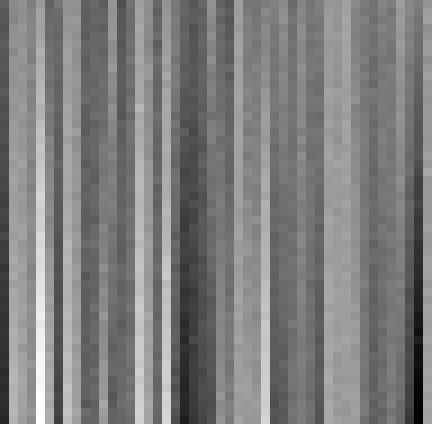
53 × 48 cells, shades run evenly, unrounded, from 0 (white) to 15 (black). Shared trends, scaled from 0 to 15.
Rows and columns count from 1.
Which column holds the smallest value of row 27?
5
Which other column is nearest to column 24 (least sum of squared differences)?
32
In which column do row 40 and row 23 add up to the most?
47
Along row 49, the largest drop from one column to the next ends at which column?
48
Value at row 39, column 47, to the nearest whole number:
13
